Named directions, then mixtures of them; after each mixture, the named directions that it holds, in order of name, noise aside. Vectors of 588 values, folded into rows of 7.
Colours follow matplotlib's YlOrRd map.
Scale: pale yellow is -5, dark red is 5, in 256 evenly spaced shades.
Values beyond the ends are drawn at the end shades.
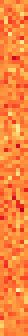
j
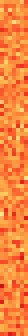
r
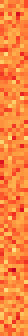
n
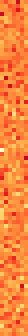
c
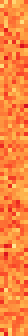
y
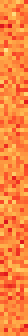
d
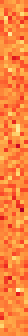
j.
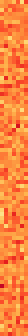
c, d, r.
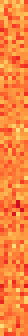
j, r, y.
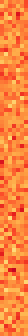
n.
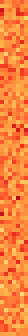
j, n, r.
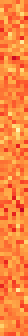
j, r.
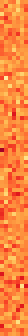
c.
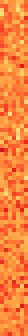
c, j, r.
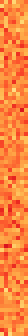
r, y.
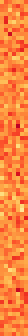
j, n, r.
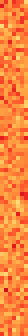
d, n, y.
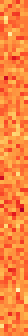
c, j, n.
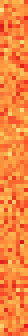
d, j, r.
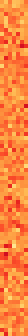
y.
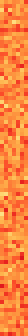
r.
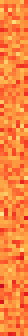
r.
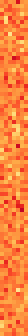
c, j.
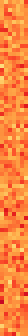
r, y.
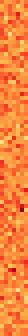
j, n.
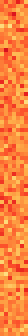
d.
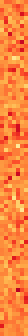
j.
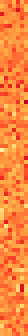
c, d.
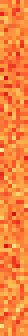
c, y.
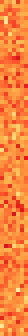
c, j, y.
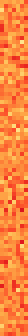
d, j, r.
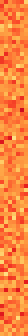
d, n, r.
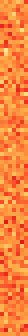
d.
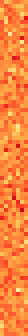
j.
